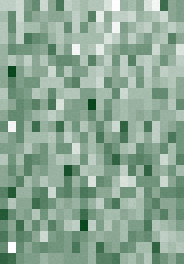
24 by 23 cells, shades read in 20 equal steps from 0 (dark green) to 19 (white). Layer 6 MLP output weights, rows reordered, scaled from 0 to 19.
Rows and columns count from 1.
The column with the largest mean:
13
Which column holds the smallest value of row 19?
5
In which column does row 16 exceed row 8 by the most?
16
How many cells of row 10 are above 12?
2
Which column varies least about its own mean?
18
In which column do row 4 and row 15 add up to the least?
4
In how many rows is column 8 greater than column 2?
15
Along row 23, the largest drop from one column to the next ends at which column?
3
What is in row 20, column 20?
9
